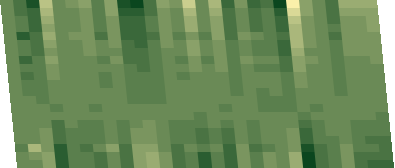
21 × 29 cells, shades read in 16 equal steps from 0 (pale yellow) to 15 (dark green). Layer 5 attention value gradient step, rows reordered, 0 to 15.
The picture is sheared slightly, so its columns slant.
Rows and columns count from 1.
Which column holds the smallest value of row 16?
11
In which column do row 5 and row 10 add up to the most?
2
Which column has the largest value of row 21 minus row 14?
23
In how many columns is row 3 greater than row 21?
11
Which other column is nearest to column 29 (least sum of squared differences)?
28
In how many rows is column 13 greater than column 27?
4
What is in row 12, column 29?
9
